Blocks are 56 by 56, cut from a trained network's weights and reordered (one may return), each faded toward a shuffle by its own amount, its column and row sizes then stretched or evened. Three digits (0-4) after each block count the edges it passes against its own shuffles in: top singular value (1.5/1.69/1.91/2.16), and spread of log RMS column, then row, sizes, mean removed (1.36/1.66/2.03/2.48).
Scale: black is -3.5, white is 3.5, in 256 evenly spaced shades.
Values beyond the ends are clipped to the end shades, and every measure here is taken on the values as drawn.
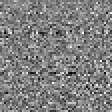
2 0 3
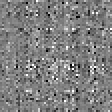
0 4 3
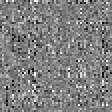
2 4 3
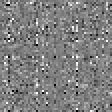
0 4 3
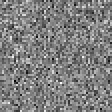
1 1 0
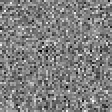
1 1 0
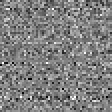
2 0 4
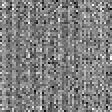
2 1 3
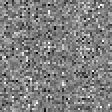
0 3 0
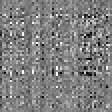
2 4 4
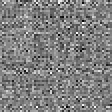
3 2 4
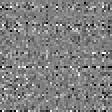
2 3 4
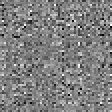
1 3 4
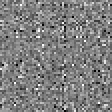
1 3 3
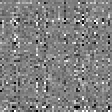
2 4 4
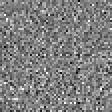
1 1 2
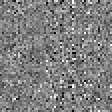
1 3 3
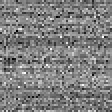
2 0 1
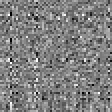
2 3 3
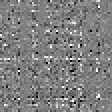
0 4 2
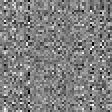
3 4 1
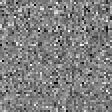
0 1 2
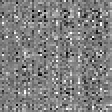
1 4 3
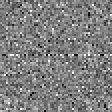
1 0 1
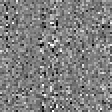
0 4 1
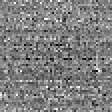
1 1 3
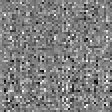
0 2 2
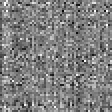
1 1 3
